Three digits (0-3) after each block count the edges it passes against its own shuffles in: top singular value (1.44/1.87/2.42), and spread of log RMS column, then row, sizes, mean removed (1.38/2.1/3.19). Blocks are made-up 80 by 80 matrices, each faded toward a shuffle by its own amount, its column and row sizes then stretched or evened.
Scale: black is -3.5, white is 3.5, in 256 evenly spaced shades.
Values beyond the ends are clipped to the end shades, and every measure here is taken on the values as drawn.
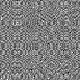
3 0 1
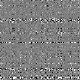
2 2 3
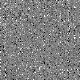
0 2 0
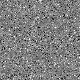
0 0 1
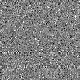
2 0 1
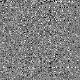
0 2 2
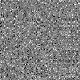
2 1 0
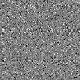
2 0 1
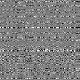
3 0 3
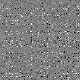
1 2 2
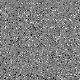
0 1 2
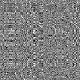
3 2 1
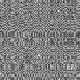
3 0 0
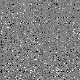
0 1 2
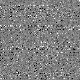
1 1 2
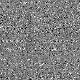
0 0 2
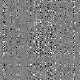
1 3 2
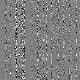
1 3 1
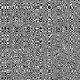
3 2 2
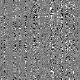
0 3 1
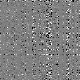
2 3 2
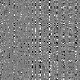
3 3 1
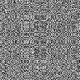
3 1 1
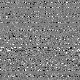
0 0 3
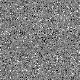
0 1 1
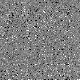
0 1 2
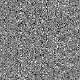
0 2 0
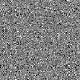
2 1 1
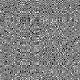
3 1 1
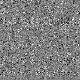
1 0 2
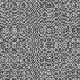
3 1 0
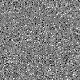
2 0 1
